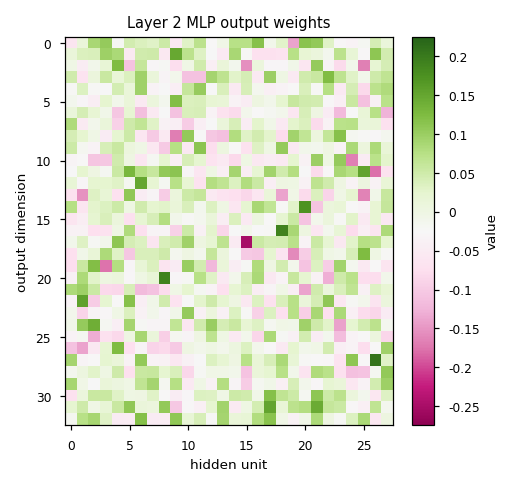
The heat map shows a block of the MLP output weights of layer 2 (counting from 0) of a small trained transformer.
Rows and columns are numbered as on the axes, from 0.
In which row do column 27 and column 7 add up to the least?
6
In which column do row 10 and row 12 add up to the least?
24
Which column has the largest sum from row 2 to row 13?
5
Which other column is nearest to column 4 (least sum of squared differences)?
27
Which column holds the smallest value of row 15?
20
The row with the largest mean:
31
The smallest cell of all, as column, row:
15, 17
